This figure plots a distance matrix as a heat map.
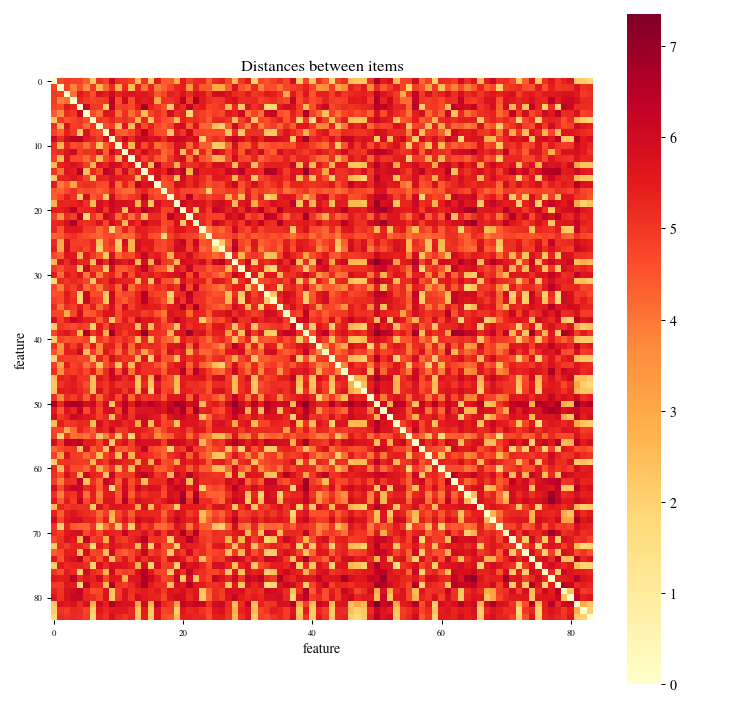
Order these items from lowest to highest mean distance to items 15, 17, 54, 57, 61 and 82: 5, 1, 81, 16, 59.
59, 81, 1, 16, 5
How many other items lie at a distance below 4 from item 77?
3
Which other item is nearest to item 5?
21
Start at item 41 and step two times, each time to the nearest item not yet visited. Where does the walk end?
45
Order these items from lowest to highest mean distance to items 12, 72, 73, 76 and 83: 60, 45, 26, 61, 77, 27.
27, 61, 60, 26, 45, 77
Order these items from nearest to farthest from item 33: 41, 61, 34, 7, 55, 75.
34, 61, 55, 7, 75, 41
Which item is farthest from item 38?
50
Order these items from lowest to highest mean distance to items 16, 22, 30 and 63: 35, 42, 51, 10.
10, 42, 35, 51
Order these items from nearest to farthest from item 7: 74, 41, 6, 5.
41, 5, 74, 6
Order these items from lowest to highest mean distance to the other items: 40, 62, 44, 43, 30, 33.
40, 43, 44, 33, 30, 62
